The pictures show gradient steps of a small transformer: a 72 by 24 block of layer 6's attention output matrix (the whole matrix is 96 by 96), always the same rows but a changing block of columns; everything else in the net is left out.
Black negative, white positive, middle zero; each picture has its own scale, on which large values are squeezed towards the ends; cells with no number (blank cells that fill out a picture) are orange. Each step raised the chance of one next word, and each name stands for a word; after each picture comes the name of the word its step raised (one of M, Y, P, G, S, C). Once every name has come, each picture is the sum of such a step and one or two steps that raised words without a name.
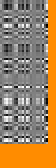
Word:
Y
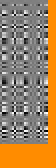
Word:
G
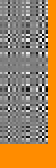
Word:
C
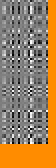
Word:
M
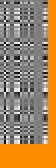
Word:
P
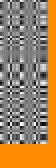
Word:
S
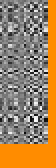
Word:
Y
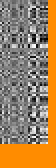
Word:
C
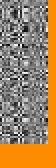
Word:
C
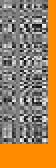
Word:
Y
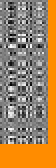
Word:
C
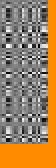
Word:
C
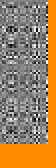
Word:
G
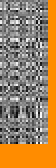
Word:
M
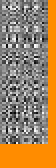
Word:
G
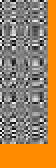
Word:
S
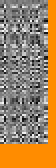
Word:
Y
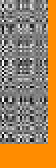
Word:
Y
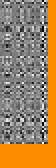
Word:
S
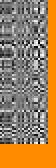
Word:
M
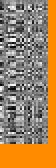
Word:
C
